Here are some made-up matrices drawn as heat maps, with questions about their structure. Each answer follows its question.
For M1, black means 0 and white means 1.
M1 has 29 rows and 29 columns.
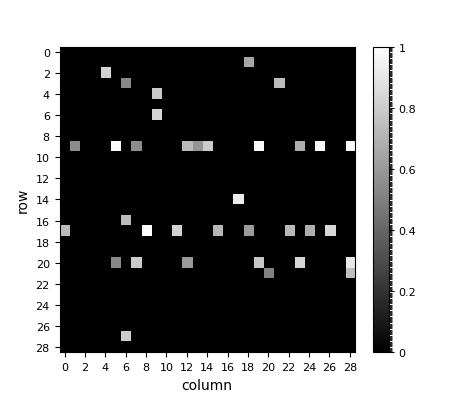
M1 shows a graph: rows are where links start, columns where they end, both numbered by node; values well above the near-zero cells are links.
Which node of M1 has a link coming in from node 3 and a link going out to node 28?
node 21
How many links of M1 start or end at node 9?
12
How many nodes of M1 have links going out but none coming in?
4
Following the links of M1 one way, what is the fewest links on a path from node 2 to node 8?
5
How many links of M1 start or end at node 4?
2
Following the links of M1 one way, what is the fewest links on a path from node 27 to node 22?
5
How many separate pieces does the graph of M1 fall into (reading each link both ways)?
2
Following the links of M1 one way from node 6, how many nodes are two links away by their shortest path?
10
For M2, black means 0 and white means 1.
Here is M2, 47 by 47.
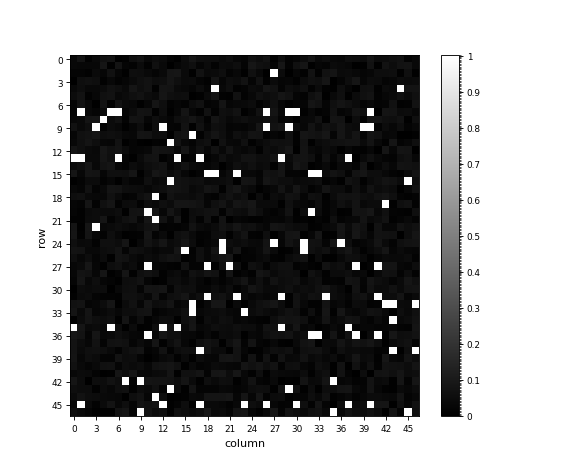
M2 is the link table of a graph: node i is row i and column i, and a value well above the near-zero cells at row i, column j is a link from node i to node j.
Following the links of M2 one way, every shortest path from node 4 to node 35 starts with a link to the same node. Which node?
node 19
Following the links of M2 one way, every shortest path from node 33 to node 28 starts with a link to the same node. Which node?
node 16
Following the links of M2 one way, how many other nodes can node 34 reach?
10
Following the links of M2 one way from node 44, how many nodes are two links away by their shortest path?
1
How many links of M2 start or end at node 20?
4
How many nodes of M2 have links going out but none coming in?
4
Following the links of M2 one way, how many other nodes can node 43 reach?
9
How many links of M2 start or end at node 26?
3
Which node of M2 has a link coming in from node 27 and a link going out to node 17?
node 38
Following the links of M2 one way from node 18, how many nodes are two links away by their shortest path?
1
